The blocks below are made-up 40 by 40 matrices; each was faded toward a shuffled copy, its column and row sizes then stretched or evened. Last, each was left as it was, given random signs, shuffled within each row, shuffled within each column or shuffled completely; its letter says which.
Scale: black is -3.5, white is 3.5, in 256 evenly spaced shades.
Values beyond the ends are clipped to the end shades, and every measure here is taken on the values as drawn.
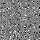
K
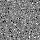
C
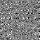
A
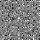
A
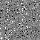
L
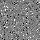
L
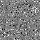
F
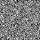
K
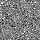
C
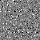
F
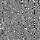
K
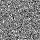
C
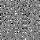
A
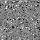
F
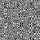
A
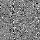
L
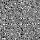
K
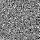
L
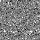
F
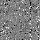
L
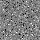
C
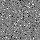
C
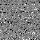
F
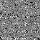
K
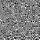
A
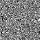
K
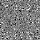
K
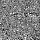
F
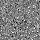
C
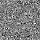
F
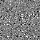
F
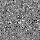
F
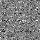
F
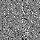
L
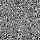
K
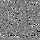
A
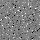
C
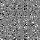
A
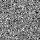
F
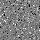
C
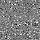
F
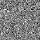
F
